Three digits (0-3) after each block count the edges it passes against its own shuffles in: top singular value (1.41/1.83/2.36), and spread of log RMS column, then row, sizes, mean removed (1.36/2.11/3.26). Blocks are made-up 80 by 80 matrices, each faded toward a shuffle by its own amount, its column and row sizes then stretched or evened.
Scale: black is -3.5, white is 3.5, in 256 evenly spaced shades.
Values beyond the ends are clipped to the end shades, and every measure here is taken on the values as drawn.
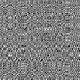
3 0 2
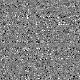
1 1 2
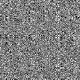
2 1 1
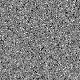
1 0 0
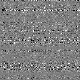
1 1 3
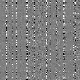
3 3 1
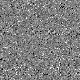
1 0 1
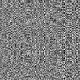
3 2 0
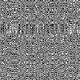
3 2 1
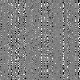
3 3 0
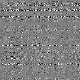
1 1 3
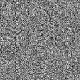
2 1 0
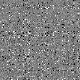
0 2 2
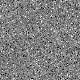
0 0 1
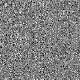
1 1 1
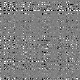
2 2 3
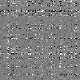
2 2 3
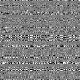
3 0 3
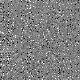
1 2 0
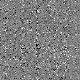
1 2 1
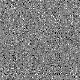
1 1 1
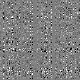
0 3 2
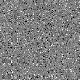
2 1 0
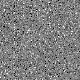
1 1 0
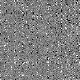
1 2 1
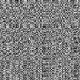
3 1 2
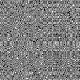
3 0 0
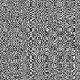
3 2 0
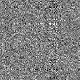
2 1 1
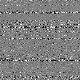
1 0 3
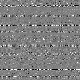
3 0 3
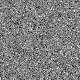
0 0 0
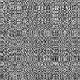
3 2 2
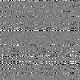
3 1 3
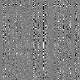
2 3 1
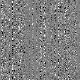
0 3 0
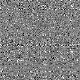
2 1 2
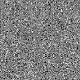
1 1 1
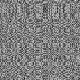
3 1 0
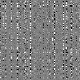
3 3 2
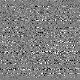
1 1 3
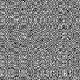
3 0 0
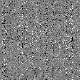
0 2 1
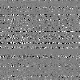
2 1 3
